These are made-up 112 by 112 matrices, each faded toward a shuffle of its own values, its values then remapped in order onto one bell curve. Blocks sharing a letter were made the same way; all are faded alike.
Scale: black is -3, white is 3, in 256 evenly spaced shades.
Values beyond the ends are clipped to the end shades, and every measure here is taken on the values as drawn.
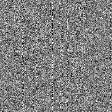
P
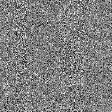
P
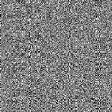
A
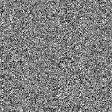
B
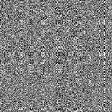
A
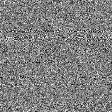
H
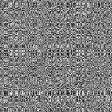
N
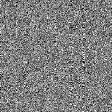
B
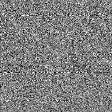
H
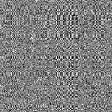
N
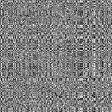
N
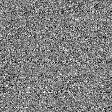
H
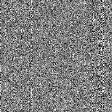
P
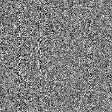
P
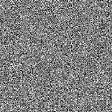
B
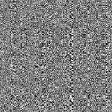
A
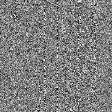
P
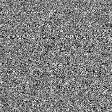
H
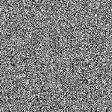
B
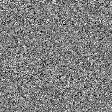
H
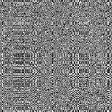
N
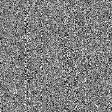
P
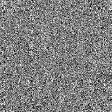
B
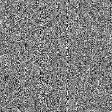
P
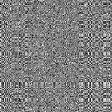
N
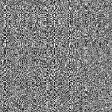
A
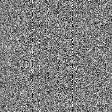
P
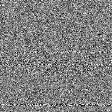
H
